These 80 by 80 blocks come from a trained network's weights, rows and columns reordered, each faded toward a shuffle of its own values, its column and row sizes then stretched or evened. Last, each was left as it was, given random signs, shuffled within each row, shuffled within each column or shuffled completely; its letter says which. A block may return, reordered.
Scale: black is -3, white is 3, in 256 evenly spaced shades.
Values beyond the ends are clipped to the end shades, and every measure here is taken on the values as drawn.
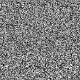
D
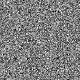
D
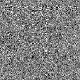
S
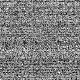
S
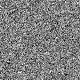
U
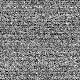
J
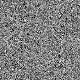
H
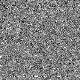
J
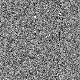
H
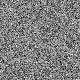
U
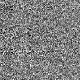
S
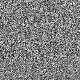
J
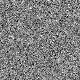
U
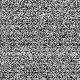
S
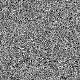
J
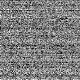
S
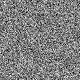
U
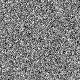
U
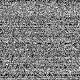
S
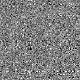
S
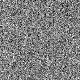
H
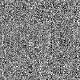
S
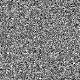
D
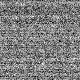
J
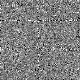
D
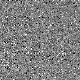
D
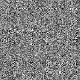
S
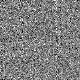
H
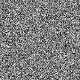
D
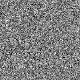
J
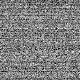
S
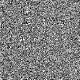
D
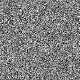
D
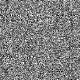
D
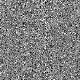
H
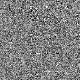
D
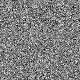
J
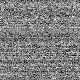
J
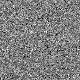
J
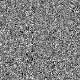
D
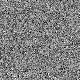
U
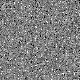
H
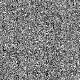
H
